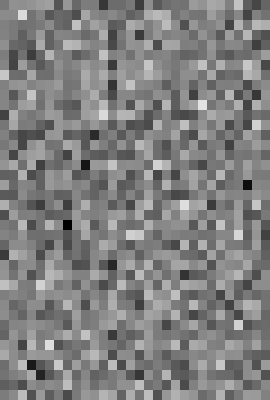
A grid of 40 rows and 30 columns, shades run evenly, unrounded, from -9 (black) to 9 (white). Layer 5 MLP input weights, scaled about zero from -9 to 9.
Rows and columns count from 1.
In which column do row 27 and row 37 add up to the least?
4
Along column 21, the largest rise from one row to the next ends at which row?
21
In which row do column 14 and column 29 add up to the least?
37
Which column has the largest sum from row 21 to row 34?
17
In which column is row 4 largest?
28
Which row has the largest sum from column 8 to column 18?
8
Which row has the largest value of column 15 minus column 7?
24
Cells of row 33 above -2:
26
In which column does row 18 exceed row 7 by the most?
13
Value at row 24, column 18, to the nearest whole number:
-2
